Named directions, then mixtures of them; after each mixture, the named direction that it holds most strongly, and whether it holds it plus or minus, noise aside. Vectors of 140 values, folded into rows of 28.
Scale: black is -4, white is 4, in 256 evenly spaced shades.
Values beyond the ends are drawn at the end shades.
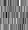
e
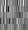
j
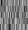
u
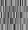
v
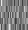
u, minus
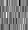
e, minus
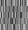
v, plus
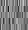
j, plus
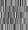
v, plus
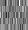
e, plus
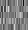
j, minus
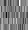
e, plus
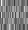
u, minus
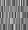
v, minus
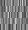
u, plus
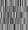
v, plus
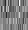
e, plus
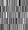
e, minus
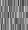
u, minus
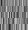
u, plus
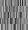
v, plus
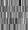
e, minus
